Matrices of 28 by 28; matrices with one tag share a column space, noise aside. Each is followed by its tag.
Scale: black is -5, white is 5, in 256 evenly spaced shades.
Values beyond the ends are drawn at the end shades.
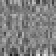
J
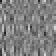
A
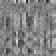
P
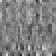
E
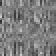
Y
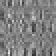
Y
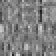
E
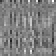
P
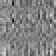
Y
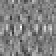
A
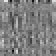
P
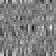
A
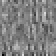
E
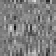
A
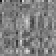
P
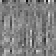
P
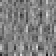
E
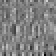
E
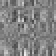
Y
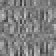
Y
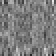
J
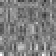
E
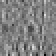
E
